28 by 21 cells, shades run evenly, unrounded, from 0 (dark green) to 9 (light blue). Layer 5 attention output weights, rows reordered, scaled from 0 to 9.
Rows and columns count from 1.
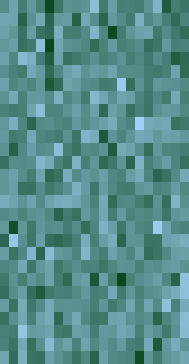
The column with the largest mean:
10
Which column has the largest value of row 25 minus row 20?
5
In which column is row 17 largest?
12
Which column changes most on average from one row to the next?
7
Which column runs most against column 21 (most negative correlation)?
11
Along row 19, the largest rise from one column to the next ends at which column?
2
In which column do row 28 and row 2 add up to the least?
9
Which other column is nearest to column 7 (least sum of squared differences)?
1
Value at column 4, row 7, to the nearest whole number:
4
